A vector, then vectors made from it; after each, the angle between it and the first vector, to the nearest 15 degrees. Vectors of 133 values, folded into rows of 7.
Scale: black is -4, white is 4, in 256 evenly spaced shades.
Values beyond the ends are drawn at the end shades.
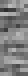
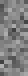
105 degrees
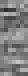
15 degrees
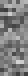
45 degrees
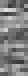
165 degrees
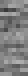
15 degrees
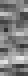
60 degrees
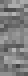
30 degrees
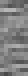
150 degrees
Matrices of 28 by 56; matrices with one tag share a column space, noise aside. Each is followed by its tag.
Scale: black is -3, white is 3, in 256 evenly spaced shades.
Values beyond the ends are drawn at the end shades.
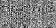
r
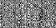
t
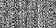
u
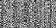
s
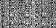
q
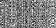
s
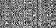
q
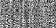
s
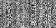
t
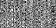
u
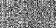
u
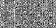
q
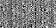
r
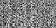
t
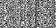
q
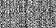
u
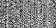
s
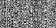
u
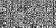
r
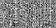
t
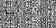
u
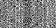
s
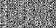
q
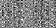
u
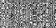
t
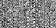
u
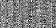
s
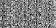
q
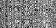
r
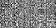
t
